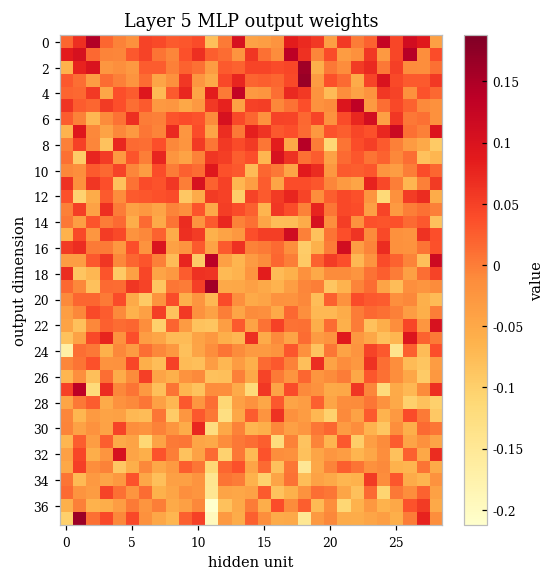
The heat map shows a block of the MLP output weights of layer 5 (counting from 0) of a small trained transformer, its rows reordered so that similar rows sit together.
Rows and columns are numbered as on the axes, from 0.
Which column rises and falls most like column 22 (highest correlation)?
12
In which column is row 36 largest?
27
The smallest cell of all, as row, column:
36, 11
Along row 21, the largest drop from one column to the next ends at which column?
8
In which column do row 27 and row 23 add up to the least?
24
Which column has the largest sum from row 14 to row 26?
3
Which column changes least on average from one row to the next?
25
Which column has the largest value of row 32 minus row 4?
7
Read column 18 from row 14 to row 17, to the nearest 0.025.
-0.05 0 -0.1 -0.1
